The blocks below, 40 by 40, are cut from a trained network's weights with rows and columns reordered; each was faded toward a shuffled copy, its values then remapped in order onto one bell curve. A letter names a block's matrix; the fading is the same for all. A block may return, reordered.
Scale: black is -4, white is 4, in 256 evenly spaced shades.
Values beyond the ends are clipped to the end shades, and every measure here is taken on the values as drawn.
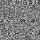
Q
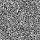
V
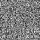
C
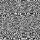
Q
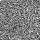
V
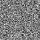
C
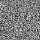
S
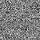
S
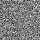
C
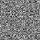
S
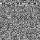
S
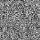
S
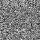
C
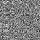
C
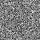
V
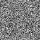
V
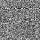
S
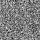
V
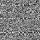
S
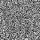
V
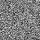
V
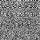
Q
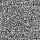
V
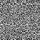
C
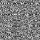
Q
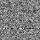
Q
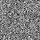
V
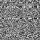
Q
